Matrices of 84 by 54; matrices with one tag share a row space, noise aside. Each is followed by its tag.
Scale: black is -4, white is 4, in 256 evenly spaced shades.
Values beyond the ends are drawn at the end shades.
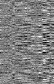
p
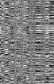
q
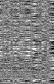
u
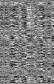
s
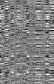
q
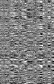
s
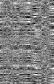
u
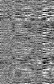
p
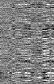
p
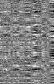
u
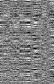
u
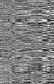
p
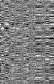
q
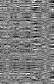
u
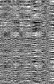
u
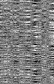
u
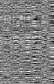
u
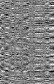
q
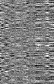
q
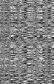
s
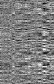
p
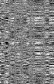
q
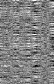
u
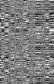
q
